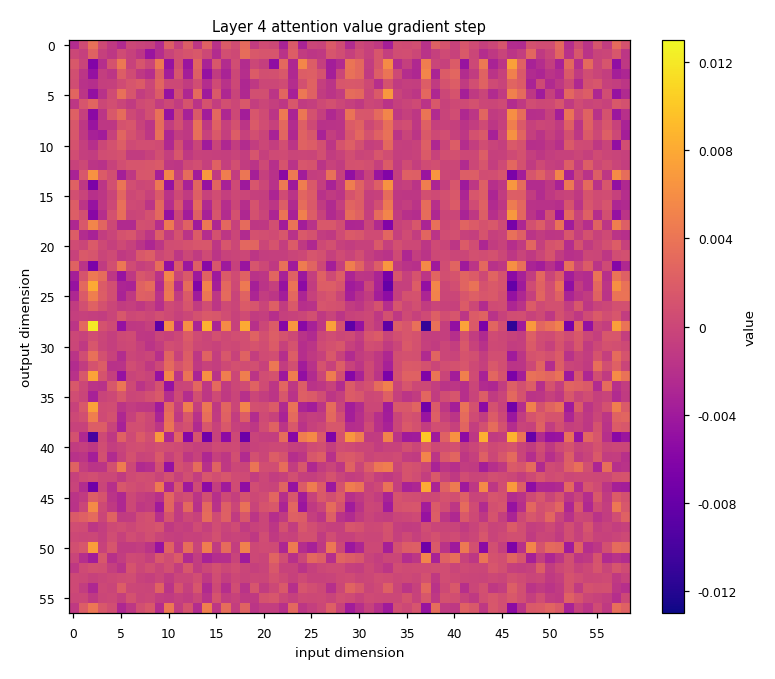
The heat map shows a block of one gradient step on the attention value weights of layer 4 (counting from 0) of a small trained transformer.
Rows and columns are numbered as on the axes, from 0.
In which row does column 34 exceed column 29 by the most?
28
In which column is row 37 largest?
2
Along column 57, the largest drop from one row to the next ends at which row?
14
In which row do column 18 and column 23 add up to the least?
39
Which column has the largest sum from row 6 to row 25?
43
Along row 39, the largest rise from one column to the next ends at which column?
37
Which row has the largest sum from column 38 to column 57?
13
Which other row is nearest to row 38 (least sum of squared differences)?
45
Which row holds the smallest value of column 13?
24
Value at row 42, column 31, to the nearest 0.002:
0.002
